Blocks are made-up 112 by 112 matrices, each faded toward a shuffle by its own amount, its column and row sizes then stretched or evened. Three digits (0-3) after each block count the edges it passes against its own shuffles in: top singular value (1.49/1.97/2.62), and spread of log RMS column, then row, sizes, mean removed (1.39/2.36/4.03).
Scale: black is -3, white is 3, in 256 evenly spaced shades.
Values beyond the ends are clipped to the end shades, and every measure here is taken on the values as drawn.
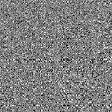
2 1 2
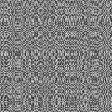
3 2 1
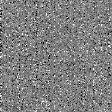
0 2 0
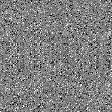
2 1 0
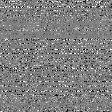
0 0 3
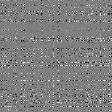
1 2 3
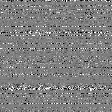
1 0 3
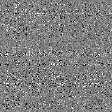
0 2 2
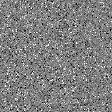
1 1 0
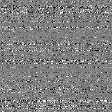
1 1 3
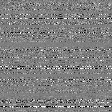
2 0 3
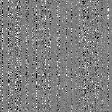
0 3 1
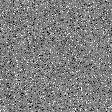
0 0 0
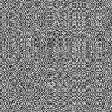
3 1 1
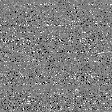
0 0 2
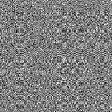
3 1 1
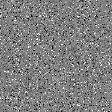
1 1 1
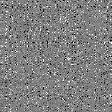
2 2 1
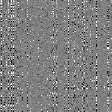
3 3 1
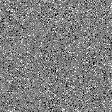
1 1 0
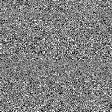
1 0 2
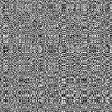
3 2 2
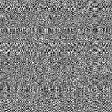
3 1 2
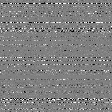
3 0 3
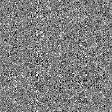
1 2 1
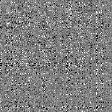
1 2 2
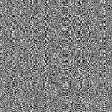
3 2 1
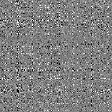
2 2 2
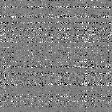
0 2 3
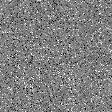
0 1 0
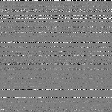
3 0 3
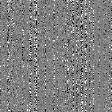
1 3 1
